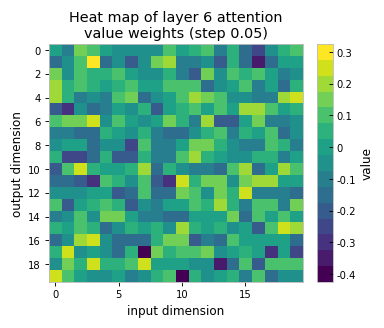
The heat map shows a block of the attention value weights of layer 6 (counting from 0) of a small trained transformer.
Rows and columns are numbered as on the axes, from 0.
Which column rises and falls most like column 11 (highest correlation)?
13
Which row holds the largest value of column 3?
1
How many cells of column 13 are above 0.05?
6
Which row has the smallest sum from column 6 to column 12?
14
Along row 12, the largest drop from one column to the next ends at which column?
16
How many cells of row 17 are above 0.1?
3
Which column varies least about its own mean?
4
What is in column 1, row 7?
-0.1
